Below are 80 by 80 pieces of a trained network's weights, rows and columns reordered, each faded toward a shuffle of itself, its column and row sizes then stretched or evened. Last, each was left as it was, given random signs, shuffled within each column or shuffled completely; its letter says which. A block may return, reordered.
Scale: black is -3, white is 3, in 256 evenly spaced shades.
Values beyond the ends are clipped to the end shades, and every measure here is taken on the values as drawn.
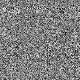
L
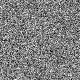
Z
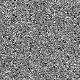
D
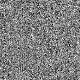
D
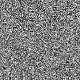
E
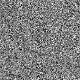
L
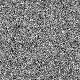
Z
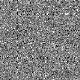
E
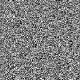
E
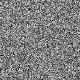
L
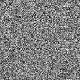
E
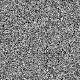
D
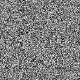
L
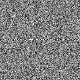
L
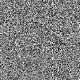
L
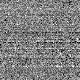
E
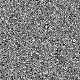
Z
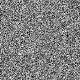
D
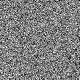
Z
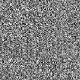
E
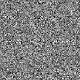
E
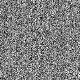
D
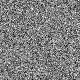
Z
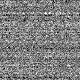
E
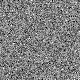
Z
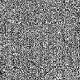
E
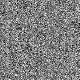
D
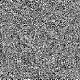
E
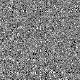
L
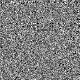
L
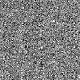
E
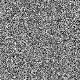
D
